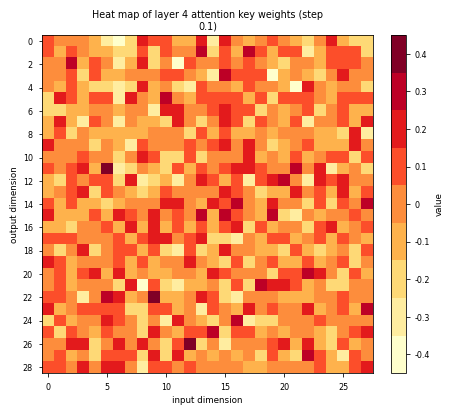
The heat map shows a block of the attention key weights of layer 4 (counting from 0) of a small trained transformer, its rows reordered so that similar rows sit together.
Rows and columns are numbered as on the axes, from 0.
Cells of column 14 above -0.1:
18
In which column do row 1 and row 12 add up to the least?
22
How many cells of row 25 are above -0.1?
19
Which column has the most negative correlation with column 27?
13
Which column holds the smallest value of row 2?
11
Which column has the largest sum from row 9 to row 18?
15
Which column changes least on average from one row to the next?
2
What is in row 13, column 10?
0.1
